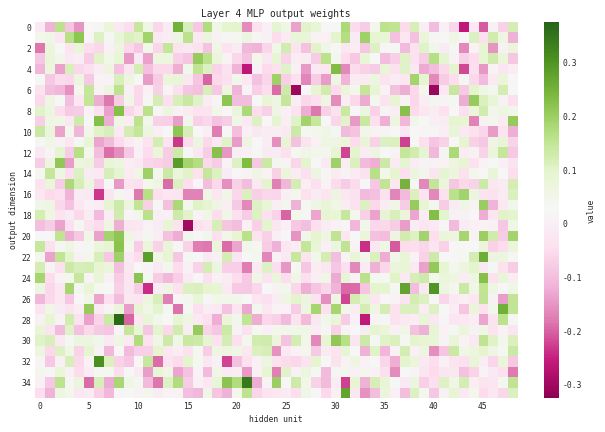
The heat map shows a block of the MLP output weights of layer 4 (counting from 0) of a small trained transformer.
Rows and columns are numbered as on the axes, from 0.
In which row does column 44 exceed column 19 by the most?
32
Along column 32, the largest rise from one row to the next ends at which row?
26
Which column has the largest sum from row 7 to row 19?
14
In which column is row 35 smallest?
33
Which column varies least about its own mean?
41
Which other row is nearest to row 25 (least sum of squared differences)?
23
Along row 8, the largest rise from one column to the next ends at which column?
8
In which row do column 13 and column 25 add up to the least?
15
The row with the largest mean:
30
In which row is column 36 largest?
0
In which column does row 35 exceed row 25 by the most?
31
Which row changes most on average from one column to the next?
34
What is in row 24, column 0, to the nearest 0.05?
0.2
